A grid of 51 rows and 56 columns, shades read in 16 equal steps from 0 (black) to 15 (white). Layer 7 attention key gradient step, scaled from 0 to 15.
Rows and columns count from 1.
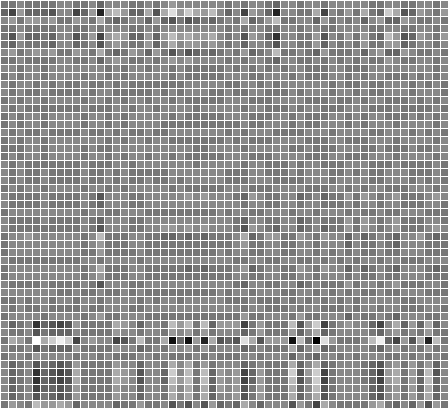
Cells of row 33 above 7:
32
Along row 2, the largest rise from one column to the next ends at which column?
14
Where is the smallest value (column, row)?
40, 43
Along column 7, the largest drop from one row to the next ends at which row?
44
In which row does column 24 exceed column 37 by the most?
2
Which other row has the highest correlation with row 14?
21
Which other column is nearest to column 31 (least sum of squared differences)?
41
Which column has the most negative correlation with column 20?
3
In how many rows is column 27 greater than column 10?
23
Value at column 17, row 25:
7
